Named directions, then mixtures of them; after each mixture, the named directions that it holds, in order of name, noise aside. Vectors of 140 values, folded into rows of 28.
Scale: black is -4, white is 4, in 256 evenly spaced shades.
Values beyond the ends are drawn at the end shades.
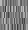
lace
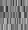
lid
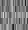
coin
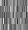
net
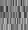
lid.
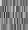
lace, net.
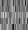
coin.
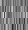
coin, lace.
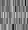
coin.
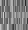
coin, net.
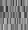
lid.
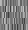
lace.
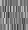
lace.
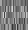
coin, lace.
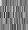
lace, net.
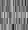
coin.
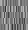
lace.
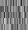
lace, lid.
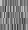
lace.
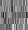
coin, lace.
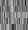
coin, net.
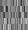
lid.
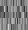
lid, net.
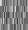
lace, net.
